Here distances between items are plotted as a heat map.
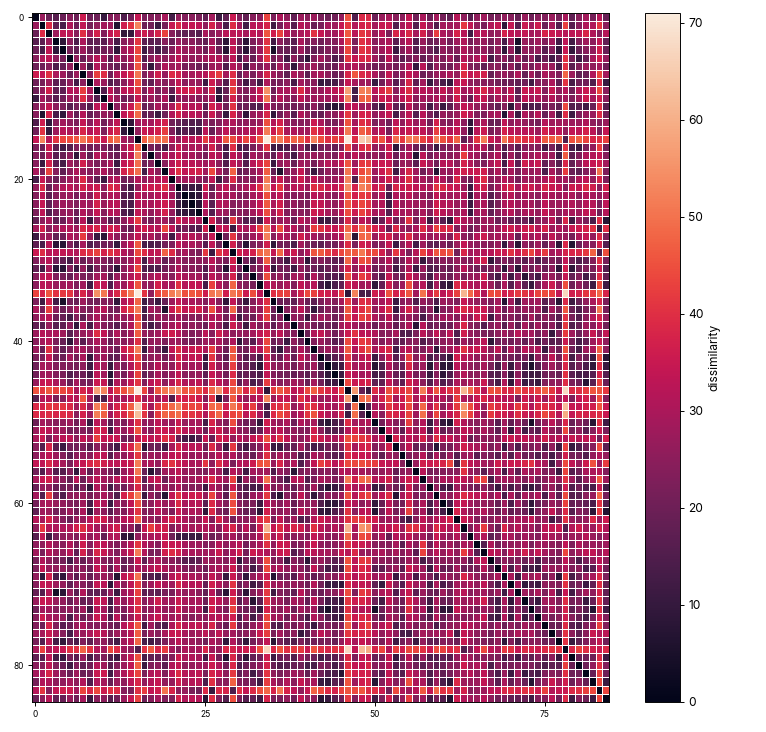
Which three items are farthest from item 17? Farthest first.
15, 78, 63
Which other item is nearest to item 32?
72
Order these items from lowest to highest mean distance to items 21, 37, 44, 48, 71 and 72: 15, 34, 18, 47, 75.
75, 18, 47, 34, 15
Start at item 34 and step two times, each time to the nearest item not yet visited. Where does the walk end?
49
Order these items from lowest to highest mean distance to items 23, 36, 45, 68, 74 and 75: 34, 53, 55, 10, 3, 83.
53, 3, 10, 55, 83, 34
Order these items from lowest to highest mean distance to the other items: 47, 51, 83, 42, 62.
42, 51, 62, 47, 83
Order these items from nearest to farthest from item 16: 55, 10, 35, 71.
35, 71, 10, 55
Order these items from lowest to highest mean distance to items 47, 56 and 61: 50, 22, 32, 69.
50, 69, 32, 22
